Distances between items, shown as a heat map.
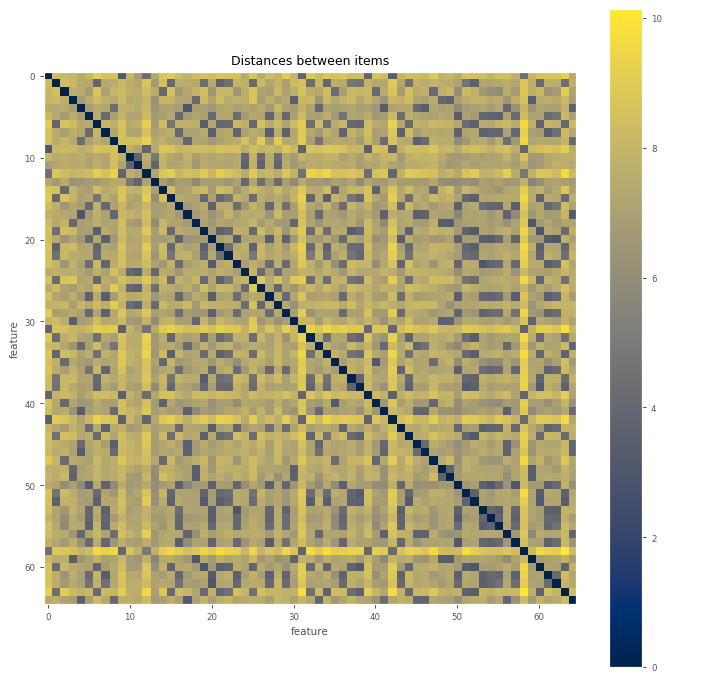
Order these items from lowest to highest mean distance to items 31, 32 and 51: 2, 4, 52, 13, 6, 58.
52, 6, 13, 4, 58, 2
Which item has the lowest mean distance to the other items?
50
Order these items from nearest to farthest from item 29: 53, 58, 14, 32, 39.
53, 32, 14, 39, 58
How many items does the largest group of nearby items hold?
16
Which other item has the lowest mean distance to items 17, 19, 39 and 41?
4
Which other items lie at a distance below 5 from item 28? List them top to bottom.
10, 11, 13, 24, 26
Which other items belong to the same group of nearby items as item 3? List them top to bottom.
18, 30, 48, 49, 59
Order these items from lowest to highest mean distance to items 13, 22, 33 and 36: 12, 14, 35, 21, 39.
21, 35, 14, 39, 12
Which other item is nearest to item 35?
40
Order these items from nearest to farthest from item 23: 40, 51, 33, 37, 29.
29, 40, 33, 51, 37
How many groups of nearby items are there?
7
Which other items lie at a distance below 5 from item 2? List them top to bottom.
14, 35, 40, 47
